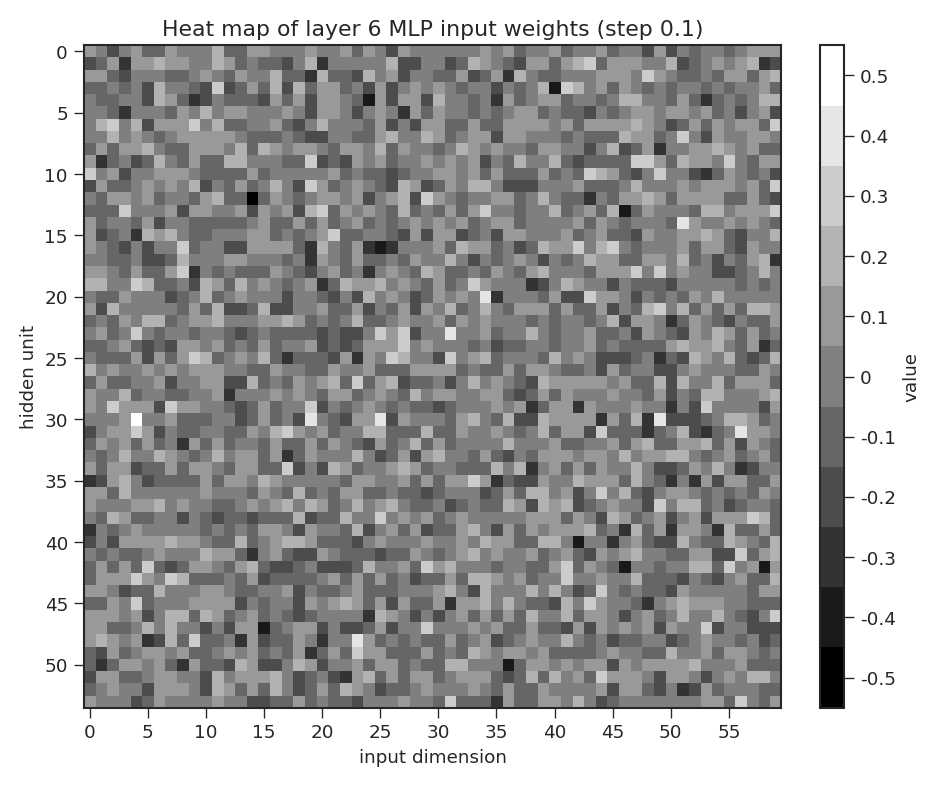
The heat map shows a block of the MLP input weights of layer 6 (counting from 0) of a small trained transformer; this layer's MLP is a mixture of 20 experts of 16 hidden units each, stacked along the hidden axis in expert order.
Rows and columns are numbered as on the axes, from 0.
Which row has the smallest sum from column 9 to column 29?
4
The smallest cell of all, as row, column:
12, 14
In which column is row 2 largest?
48
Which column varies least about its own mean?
32
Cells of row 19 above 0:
19
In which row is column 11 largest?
3
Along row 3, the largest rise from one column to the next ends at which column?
41
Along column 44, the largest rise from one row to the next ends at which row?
31
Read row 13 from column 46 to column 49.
-0.4 -0.1 0.1 0
